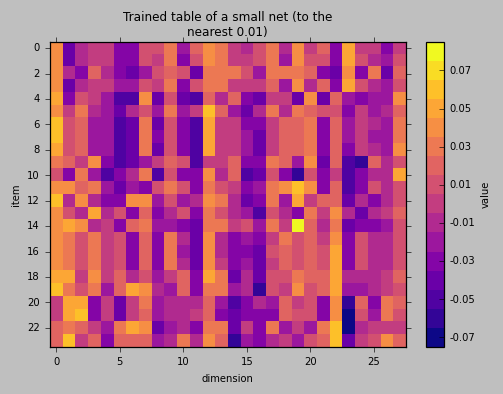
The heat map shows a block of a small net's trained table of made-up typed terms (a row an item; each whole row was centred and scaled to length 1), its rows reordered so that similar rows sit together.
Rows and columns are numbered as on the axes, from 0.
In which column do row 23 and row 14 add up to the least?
23
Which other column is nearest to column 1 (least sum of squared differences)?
22
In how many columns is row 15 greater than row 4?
19
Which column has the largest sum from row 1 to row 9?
0
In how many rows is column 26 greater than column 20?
4
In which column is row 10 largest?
27
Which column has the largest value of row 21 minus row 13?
2
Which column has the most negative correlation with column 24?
14
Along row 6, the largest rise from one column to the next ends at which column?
12
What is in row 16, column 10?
-0.02
